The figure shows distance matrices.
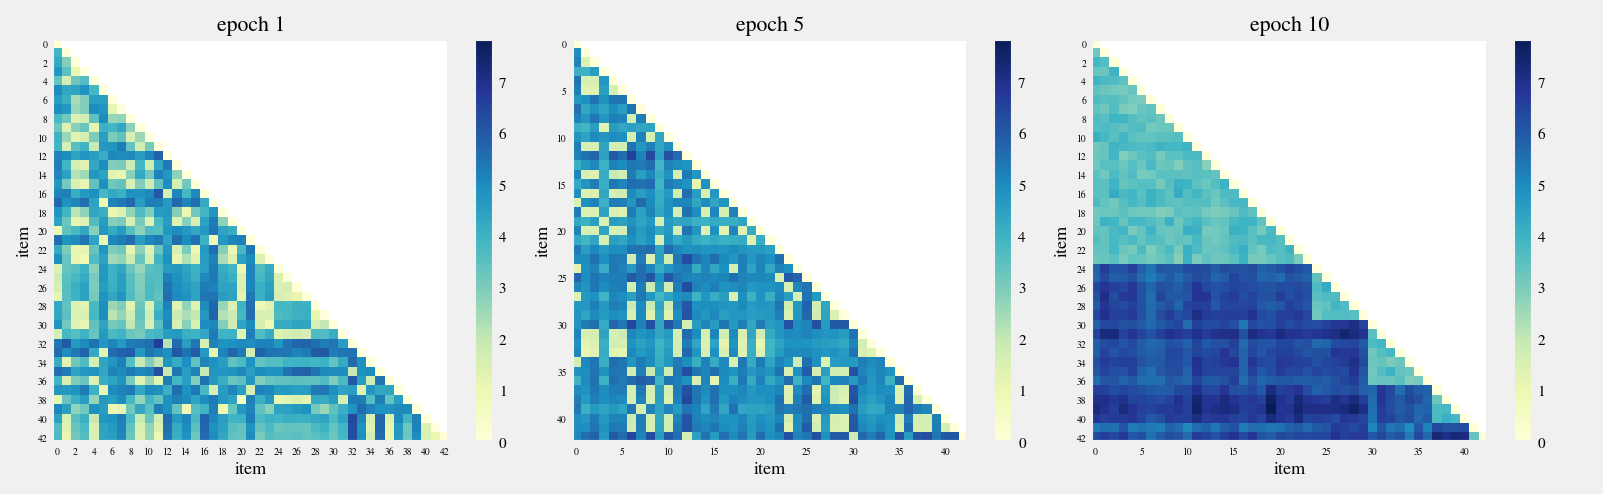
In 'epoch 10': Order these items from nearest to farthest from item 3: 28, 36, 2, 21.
21, 2, 36, 28
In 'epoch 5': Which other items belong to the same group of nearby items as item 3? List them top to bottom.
9, 19, 21
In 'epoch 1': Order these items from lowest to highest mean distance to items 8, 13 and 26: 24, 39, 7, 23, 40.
23, 24, 7, 39, 40
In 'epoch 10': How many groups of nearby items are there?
5
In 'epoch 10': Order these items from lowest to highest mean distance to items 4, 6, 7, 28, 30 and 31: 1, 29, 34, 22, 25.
22, 1, 34, 25, 29
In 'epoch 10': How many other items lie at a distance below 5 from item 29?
5
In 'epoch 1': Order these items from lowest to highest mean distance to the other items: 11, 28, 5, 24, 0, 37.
28, 24, 11, 0, 5, 37
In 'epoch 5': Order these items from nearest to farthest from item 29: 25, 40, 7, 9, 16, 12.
40, 9, 16, 7, 25, 12
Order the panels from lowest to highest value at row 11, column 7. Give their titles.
epoch 10, epoch 5, epoch 1
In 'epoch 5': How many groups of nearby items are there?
8
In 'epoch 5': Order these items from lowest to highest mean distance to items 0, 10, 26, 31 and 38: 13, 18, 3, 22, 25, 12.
18, 3, 13, 22, 25, 12
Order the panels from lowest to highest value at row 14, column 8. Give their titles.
epoch 1, epoch 10, epoch 5
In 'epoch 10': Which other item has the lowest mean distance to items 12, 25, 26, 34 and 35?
36
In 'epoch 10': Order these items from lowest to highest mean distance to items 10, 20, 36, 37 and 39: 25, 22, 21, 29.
21, 22, 25, 29
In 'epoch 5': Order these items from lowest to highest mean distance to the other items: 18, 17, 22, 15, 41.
18, 41, 17, 15, 22
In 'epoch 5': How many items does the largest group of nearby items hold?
12
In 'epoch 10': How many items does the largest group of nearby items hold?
24
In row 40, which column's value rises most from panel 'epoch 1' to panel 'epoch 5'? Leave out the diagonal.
42
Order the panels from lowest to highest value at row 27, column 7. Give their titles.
epoch 1, epoch 5, epoch 10
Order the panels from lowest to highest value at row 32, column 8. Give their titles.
epoch 5, epoch 1, epoch 10
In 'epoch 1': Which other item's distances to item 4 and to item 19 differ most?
13
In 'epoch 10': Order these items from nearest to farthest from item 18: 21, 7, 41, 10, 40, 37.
7, 10, 21, 41, 37, 40
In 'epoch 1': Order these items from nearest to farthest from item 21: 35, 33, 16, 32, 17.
17, 33, 16, 35, 32
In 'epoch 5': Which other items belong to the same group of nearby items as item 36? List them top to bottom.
13, 15
